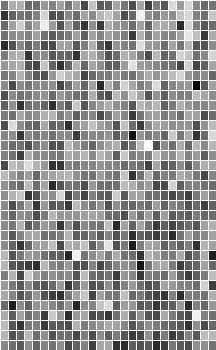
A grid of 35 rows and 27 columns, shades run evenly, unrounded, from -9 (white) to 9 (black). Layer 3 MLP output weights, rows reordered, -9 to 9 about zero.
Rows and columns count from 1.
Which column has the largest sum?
17
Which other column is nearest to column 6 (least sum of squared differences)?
12
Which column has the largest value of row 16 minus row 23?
3
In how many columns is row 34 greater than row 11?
17
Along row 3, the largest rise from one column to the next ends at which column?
23
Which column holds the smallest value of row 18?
16
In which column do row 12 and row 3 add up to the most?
13
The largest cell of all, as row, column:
9, 25
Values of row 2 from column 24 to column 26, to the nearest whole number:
-6 0 1
